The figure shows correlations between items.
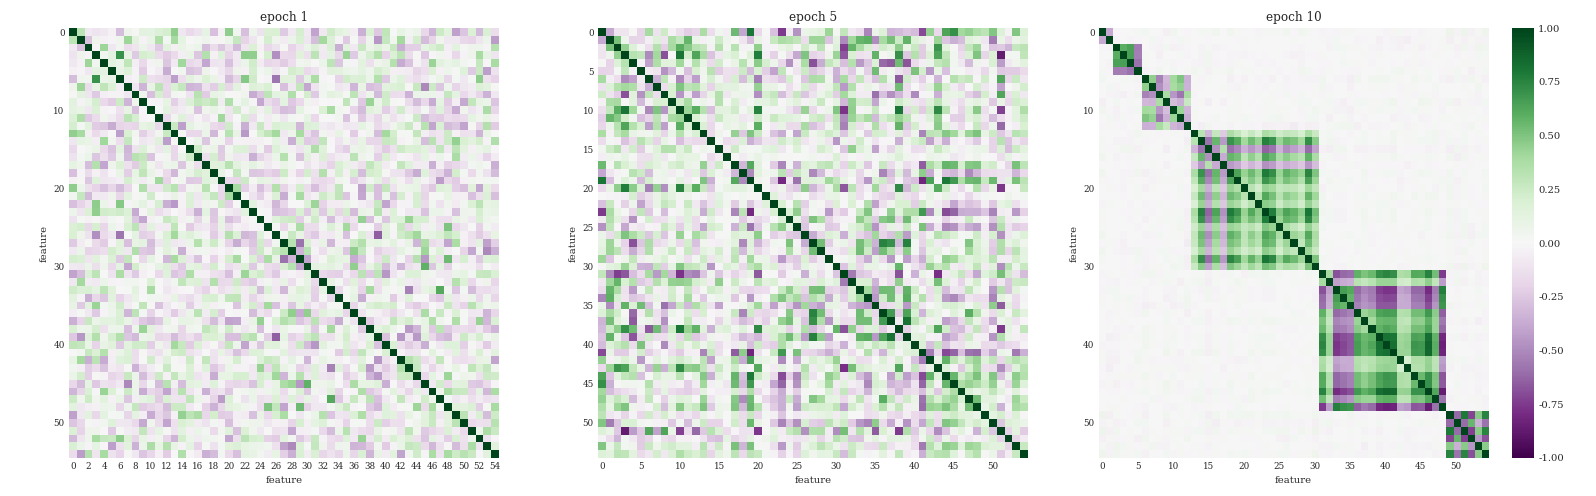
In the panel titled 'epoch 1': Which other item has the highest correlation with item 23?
3
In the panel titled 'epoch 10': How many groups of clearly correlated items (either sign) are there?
6
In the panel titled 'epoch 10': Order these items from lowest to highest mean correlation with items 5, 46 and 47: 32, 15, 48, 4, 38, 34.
48, 34, 4, 15, 32, 38
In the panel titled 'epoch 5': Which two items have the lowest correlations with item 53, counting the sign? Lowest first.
41, 23
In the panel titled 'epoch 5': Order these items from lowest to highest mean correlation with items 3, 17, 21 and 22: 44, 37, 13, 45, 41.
41, 37, 45, 13, 44
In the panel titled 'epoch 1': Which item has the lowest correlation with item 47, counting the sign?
19
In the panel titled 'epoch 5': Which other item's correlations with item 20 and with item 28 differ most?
51
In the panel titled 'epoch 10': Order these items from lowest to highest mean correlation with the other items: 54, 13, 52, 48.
48, 52, 54, 13
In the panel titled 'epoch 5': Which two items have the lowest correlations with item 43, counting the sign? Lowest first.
31, 51
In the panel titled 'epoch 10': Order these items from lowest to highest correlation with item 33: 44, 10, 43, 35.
44, 43, 10, 35
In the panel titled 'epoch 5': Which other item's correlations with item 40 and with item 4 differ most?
37
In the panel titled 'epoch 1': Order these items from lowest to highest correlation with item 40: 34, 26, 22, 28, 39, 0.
22, 39, 28, 34, 26, 0
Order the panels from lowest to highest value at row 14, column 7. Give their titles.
epoch 5, epoch 10, epoch 1
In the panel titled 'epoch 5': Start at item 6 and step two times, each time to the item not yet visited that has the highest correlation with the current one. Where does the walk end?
8
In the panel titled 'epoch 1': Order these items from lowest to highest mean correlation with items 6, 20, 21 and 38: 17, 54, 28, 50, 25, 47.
54, 50, 25, 28, 47, 17
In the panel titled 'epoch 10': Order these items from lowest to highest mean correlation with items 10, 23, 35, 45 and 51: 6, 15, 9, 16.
15, 9, 6, 16
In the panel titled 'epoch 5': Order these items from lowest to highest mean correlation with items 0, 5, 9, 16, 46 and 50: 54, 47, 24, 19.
24, 54, 47, 19
